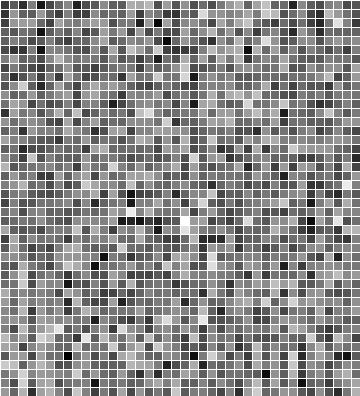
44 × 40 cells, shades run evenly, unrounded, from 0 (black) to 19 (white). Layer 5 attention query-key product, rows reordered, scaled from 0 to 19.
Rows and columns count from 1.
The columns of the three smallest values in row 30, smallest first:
11, 32, 34
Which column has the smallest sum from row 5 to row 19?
5
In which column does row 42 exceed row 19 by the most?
9
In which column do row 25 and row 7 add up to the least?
18
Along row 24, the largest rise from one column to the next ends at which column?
15
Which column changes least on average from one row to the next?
6
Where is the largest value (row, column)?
25, 21
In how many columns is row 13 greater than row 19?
22
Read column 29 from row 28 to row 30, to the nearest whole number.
8 10 11
